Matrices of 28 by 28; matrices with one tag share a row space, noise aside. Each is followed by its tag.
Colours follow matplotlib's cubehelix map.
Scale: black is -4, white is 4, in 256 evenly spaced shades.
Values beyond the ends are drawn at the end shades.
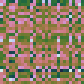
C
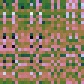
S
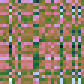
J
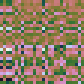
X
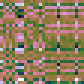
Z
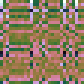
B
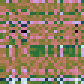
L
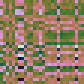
Z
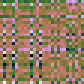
S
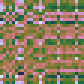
Z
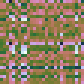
L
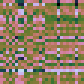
Z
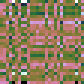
L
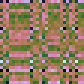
B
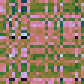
L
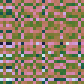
X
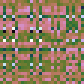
S
